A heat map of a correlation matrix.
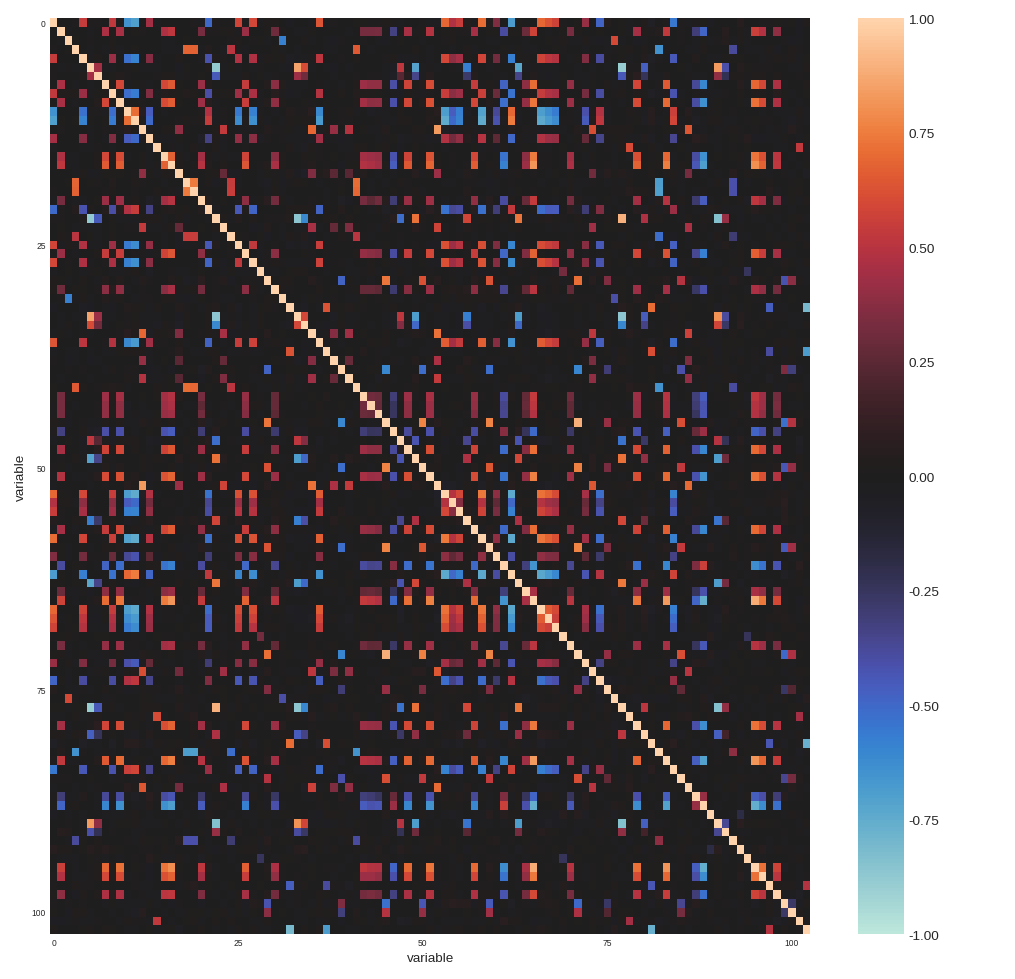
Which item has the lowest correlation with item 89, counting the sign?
93
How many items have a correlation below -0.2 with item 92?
5
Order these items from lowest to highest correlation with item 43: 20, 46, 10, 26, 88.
88, 46, 10, 20, 26
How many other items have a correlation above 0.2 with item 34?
5
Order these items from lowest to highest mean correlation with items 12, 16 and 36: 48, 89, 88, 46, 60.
88, 46, 89, 60, 48
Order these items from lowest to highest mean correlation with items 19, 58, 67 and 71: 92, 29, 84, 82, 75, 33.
84, 82, 92, 33, 75, 29
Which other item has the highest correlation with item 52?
12
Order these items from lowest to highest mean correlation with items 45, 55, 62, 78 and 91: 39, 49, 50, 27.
39, 27, 49, 50
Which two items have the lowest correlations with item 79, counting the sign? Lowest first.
88, 61
